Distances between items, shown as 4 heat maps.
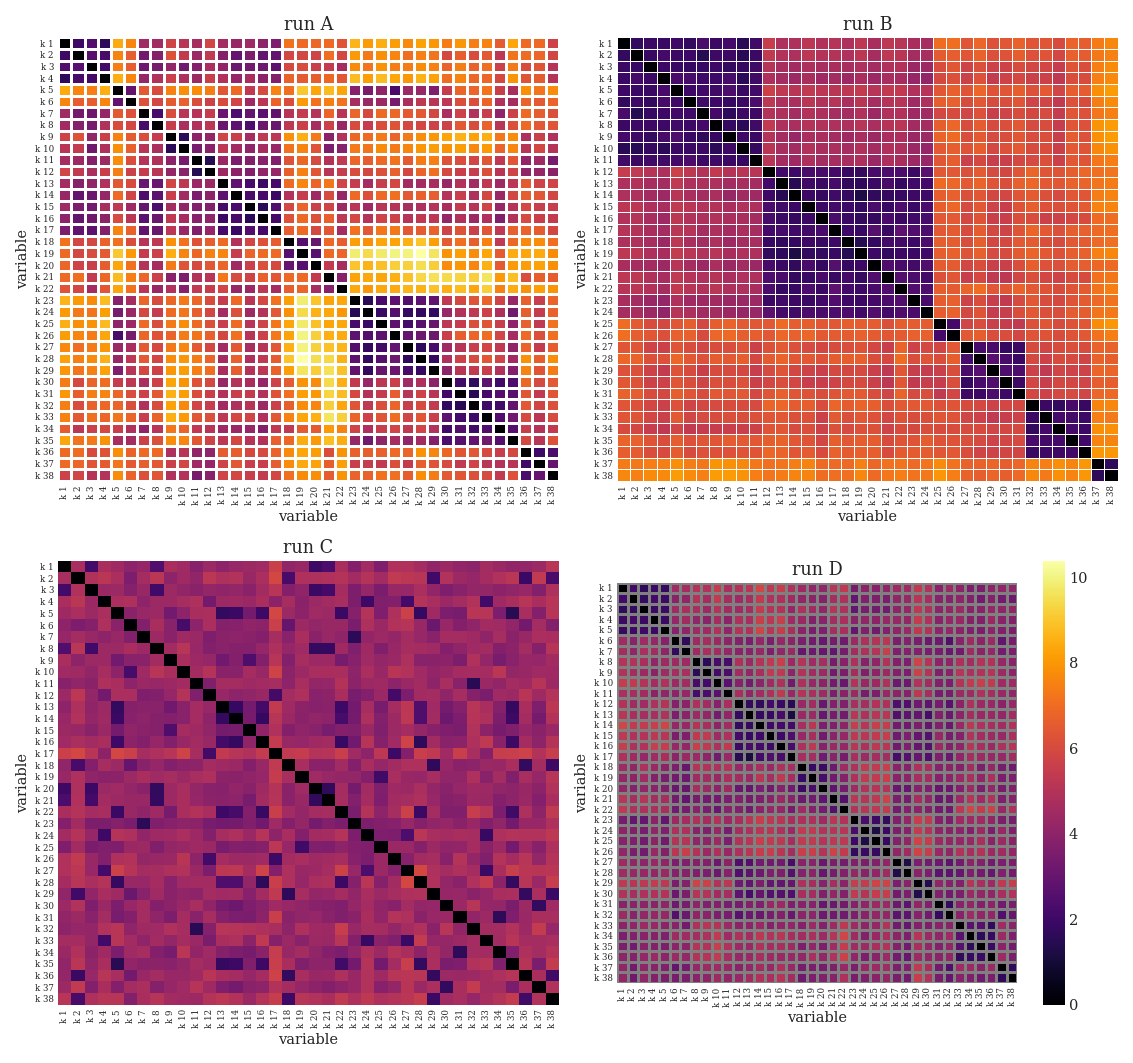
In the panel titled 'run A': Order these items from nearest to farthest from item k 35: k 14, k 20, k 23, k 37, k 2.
k 23, k 37, k 14, k 2, k 20
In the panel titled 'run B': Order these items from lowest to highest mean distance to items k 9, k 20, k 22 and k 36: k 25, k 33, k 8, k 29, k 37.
k 8, k 33, k 29, k 25, k 37
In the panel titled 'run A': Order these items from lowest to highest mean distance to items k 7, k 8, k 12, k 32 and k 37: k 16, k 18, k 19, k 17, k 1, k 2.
k 16, k 17, k 2, k 1, k 18, k 19
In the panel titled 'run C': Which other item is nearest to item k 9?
k 15
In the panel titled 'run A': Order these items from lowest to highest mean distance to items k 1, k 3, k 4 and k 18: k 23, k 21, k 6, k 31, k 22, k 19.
k 19, k 22, k 21, k 6, k 31, k 23
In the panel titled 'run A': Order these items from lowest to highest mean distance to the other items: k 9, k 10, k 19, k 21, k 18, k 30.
k 30, k 10, k 9, k 18, k 21, k 19
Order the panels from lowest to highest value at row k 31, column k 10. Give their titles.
run D, run C, run B, run A
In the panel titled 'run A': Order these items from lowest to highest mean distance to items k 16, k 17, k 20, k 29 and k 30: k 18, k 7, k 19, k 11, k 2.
k 7, k 2, k 11, k 18, k 19
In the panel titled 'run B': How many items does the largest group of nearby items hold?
13
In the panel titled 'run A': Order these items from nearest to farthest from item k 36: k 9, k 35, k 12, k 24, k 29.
k 12, k 9, k 35, k 24, k 29
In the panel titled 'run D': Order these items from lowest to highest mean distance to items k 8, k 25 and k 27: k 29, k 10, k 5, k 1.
k 10, k 5, k 1, k 29
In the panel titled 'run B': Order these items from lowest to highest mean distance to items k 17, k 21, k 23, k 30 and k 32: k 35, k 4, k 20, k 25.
k 20, k 4, k 35, k 25
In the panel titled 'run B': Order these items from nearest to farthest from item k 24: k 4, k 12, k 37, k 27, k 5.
k 12, k 4, k 5, k 27, k 37
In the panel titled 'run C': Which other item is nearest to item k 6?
k 10
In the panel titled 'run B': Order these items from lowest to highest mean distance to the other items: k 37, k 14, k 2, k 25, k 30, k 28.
k 14, k 2, k 30, k 28, k 25, k 37
